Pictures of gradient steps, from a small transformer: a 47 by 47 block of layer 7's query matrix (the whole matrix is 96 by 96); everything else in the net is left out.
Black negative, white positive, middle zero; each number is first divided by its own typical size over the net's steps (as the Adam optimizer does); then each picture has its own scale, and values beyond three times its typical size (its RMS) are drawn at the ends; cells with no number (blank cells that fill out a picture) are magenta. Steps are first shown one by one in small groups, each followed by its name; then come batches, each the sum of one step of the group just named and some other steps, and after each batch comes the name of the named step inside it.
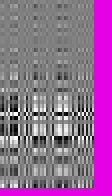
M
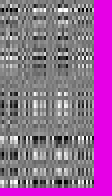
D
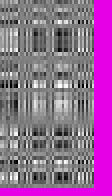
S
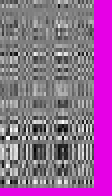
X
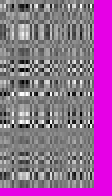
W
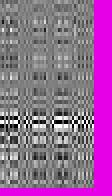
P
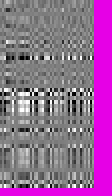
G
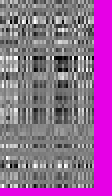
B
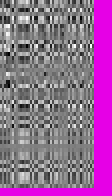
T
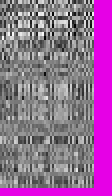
D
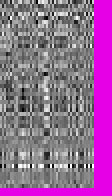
T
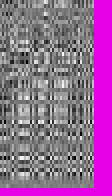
W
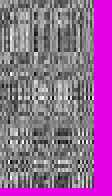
S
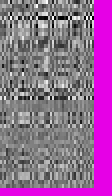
W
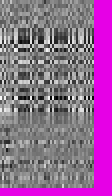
B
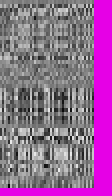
D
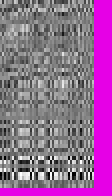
W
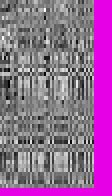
D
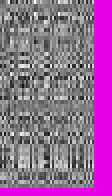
P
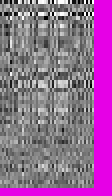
M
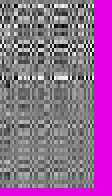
T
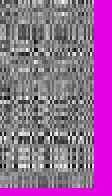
B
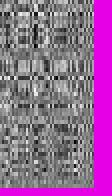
X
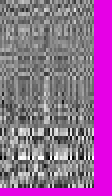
D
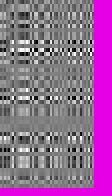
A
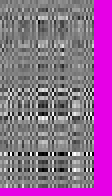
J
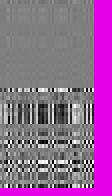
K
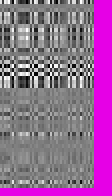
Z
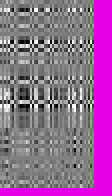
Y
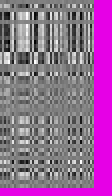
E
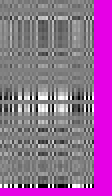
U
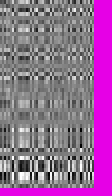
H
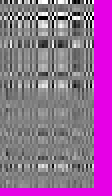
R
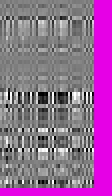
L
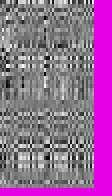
R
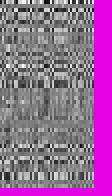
H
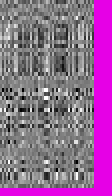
K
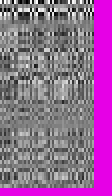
Z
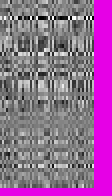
R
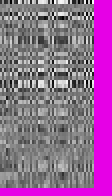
R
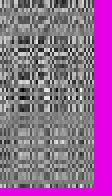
Y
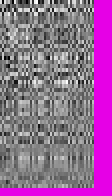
Z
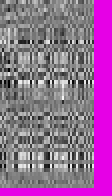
Y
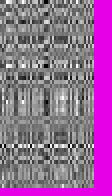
U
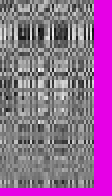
U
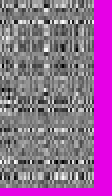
L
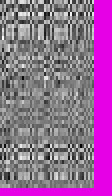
H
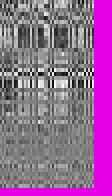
R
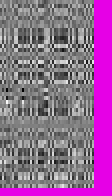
J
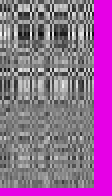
A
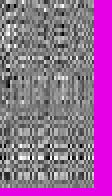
H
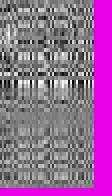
R
